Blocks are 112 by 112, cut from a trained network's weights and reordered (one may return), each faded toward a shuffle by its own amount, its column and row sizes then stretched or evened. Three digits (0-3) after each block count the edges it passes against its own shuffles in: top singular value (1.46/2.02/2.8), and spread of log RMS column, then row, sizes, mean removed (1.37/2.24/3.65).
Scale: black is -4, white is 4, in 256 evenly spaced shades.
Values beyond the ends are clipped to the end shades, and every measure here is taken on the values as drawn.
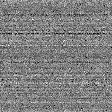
2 1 2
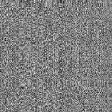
2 2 0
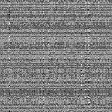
3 2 0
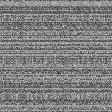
3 0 1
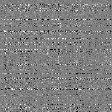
1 2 3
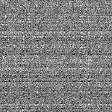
2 2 1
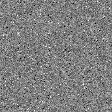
0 1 0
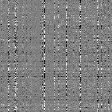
2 3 1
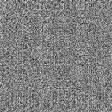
2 0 0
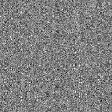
1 1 1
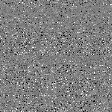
1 1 2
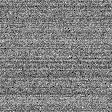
2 0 0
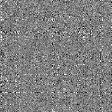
1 2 2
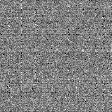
1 2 0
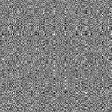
3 2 2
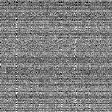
3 2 1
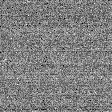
1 0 1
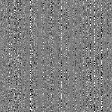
1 3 1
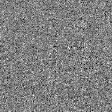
0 2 1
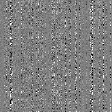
1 3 1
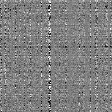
2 3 0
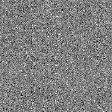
0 2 1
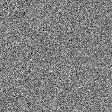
0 1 0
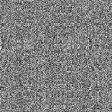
2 1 1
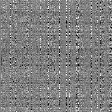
2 3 0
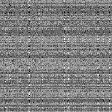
3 2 1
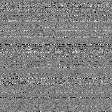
1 0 3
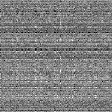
3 2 2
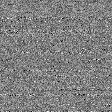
0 0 2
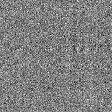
1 0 1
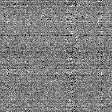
2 2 1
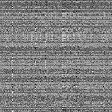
3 2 0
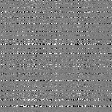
2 2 3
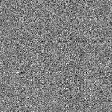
1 1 1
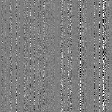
2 3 0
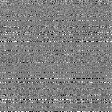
2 0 3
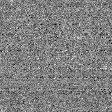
0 0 2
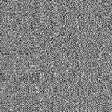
2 1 1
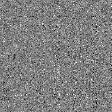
0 2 1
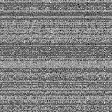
3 1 0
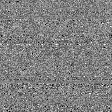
0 0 2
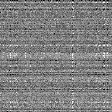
3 2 2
